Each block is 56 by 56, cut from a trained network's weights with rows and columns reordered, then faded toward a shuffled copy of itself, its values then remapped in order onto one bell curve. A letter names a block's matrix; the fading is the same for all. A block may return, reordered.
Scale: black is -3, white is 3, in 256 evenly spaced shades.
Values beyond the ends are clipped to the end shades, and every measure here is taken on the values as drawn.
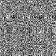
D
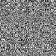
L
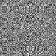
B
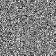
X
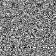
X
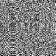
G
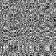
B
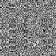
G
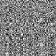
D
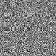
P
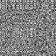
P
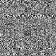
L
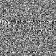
L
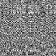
P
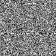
X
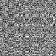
P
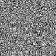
D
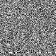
X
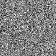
X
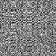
P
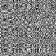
G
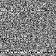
X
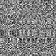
B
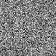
X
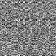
P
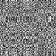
B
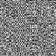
B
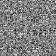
L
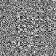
L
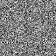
X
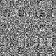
G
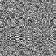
B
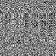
G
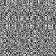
B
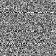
X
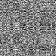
P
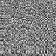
G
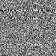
X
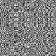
B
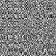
G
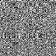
L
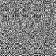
P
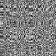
B
